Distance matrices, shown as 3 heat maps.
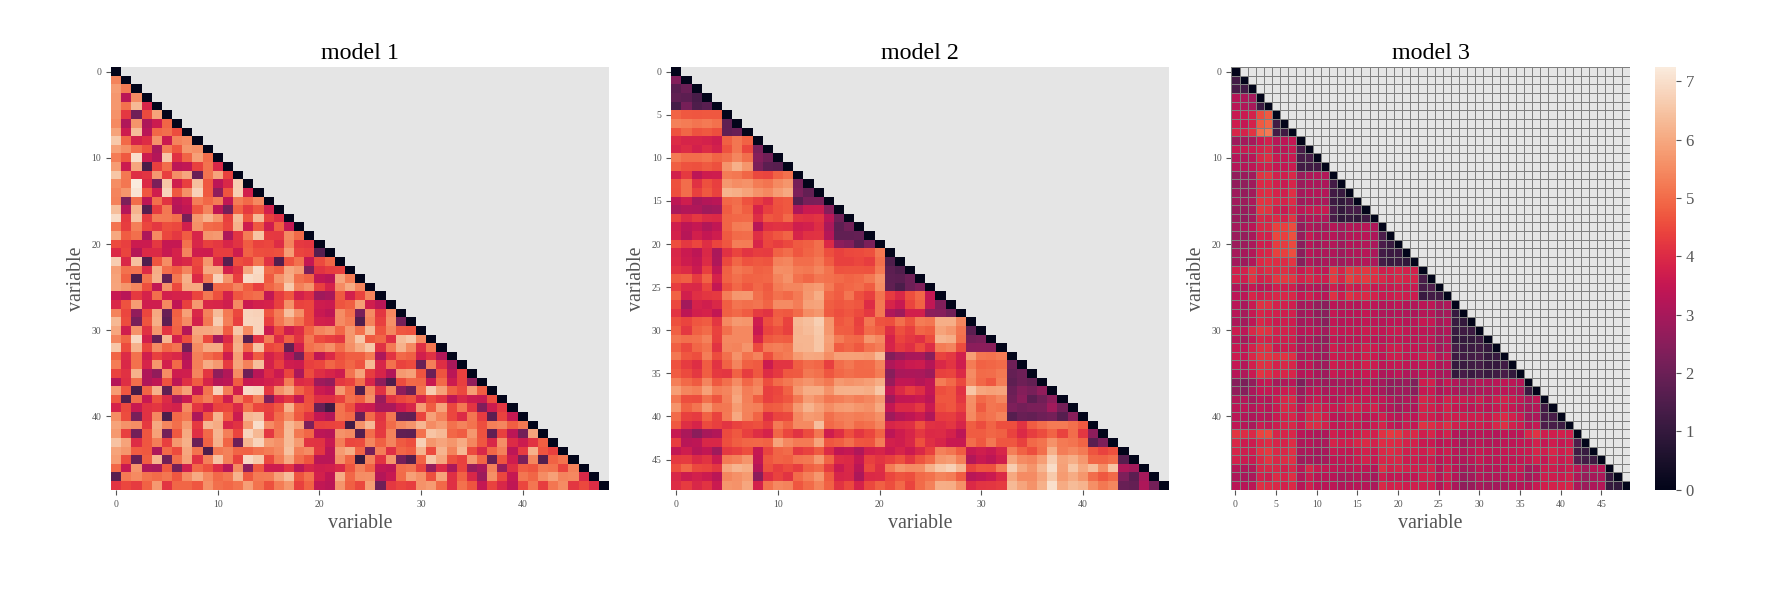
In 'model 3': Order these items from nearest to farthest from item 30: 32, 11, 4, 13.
32, 11, 13, 4
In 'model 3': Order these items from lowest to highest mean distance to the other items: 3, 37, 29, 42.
29, 37, 42, 3
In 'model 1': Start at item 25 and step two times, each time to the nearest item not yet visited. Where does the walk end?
44
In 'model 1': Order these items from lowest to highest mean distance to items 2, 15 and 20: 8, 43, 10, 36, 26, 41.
26, 36, 8, 43, 41, 10
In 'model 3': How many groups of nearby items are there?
12
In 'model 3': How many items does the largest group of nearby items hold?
9
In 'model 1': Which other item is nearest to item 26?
48
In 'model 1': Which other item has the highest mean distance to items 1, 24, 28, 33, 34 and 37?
14
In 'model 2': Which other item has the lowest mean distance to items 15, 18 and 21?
16
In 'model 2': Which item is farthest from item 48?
37
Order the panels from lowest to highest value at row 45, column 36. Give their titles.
model 3, model 1, model 2
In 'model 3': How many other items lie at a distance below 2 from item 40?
3
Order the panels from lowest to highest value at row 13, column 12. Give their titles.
model 3, model 2, model 1
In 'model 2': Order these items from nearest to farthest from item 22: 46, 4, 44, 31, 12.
4, 44, 31, 12, 46
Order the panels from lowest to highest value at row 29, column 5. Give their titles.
model 1, model 3, model 2
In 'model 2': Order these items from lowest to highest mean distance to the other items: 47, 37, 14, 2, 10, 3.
2, 3, 47, 10, 37, 14
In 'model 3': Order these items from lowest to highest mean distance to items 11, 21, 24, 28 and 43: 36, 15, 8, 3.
8, 36, 15, 3
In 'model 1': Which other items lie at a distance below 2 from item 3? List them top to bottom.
11, 16, 22
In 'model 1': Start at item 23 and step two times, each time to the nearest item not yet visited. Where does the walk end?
19
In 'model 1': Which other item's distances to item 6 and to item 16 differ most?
22
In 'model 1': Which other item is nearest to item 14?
10
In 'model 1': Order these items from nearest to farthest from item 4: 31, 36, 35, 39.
31, 35, 36, 39
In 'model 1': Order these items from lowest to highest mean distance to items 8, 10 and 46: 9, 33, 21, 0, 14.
21, 33, 14, 9, 0
